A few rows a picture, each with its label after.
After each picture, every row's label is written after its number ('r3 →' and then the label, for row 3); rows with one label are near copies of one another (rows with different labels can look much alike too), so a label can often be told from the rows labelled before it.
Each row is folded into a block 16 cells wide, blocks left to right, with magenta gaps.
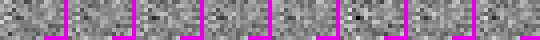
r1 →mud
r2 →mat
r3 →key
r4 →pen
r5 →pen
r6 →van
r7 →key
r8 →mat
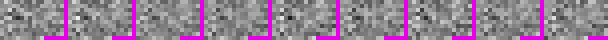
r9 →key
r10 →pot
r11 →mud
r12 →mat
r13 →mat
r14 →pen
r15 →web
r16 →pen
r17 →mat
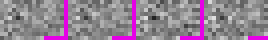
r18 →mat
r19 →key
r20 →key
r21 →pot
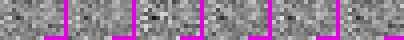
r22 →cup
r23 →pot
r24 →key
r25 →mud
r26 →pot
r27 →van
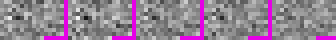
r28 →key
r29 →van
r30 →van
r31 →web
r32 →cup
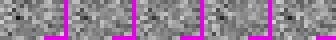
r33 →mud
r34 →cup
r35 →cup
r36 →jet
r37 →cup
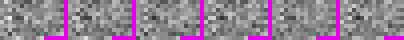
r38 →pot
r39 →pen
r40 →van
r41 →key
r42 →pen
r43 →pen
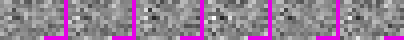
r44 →cup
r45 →pot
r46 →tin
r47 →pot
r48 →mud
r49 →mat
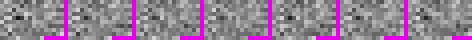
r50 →key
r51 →tin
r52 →mat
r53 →key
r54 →mat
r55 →key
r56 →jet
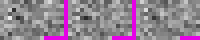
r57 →web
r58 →key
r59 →van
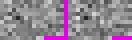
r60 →cup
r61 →key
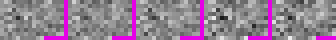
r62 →cup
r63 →pot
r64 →cup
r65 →mat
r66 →pot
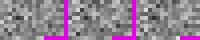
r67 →pen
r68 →mud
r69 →key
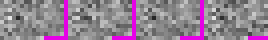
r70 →pot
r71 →cup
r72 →jet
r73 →van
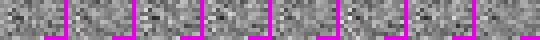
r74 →pen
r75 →van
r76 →tin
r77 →key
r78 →mat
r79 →van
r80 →pen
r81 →mud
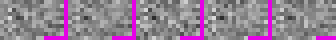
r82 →van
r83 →tin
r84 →web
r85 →key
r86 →key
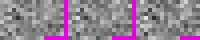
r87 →jet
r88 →web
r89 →web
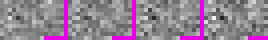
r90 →web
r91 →mat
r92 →jet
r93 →web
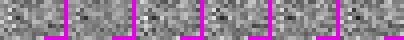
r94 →van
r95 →jet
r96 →pot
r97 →tin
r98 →key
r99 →van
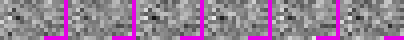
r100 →web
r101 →tin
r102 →jet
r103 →key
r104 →tin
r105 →mat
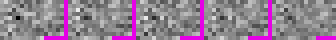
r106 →jet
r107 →tin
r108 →pot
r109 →mat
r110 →mud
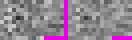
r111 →tin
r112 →key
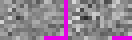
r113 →mud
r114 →key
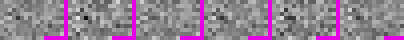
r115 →jet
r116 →web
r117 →key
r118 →web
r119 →pen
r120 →van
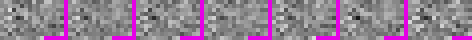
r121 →tin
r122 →pot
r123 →cup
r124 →key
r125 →tin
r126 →jet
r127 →cup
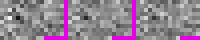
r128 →web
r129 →cup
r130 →key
